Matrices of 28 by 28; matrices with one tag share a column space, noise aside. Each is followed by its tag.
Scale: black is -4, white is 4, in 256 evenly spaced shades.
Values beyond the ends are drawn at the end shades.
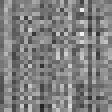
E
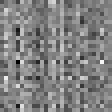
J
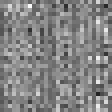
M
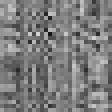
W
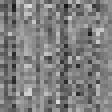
M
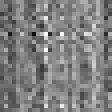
W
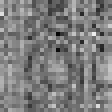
W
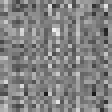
M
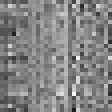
M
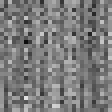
E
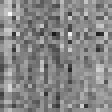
W
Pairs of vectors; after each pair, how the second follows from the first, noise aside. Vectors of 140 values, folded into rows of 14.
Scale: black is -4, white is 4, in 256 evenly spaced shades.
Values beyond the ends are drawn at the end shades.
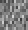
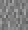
wrapped around, shrunk.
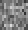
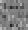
negated, partly zeroed.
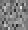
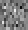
sign-scrambled.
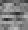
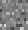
wrapped around, negated, partly zeroed.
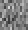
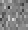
negated, partly zeroed.
